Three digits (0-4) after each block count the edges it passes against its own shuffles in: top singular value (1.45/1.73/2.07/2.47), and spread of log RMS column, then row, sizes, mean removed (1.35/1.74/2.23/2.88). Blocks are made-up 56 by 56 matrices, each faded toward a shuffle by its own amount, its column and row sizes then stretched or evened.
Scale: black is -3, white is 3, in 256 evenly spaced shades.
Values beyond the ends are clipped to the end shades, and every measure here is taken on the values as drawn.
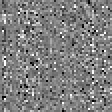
0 4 0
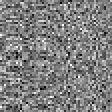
3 2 0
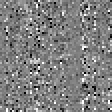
0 4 0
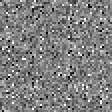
0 2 0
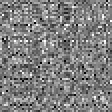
3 1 1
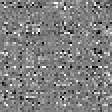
0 3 4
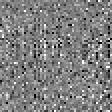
3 3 2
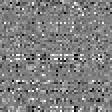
3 1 4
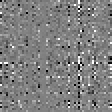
3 4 2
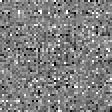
0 2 3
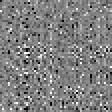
3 2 1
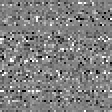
0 0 4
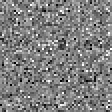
1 1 2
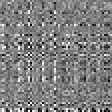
4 3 4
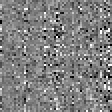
0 4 2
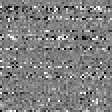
0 2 4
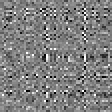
4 3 3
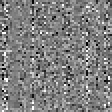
0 4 0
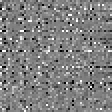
3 1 3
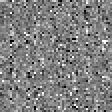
1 2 1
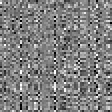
4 4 1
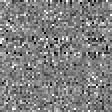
2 1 2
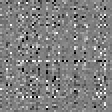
2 4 3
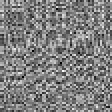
3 1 0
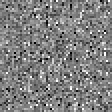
0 2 1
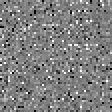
0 1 2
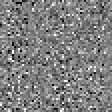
1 2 0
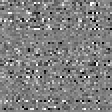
2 1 4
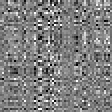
4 4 2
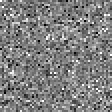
0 0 1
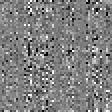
1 4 3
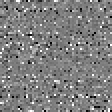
0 1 3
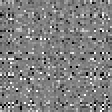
3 2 3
